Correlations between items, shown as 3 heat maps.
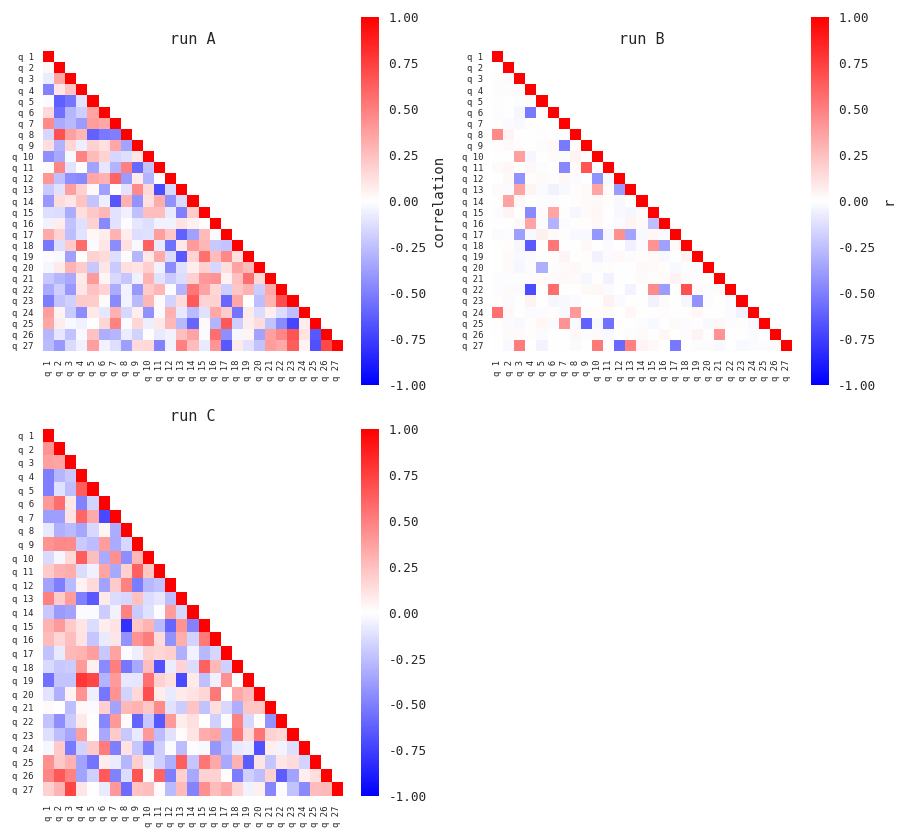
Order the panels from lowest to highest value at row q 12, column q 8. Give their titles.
run A, run B, run C
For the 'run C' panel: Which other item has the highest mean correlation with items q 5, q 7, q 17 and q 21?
q 19
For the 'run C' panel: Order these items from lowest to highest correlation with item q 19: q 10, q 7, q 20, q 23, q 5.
q 23, q 20, q 7, q 10, q 5
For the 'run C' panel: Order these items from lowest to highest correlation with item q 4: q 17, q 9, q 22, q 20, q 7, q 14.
q 9, q 14, q 22, q 17, q 20, q 7
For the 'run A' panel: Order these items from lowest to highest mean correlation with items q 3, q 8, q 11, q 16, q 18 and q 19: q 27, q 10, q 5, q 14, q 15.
q 5, q 27, q 10, q 15, q 14
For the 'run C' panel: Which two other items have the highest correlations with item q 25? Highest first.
q 13, q 15
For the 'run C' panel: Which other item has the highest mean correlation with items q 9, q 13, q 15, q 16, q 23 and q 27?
q 25
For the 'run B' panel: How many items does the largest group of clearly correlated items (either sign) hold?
6
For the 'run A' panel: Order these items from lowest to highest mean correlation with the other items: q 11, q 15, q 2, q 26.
q 2, q 11, q 26, q 15
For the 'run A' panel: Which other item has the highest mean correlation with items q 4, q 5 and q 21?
q 10
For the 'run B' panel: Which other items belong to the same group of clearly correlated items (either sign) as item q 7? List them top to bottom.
q 9, q 11, q 25
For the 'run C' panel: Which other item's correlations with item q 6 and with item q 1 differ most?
q 24
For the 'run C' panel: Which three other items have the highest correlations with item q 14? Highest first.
q 8, q 12, q 21
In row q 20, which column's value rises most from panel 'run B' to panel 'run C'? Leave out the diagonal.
q 10
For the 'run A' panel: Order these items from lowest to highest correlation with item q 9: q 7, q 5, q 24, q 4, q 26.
q 26, q 4, q 24, q 5, q 7
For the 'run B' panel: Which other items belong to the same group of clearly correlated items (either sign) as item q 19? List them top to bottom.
q 23
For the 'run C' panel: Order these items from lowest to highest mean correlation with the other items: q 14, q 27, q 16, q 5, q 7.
q 14, q 5, q 7, q 27, q 16
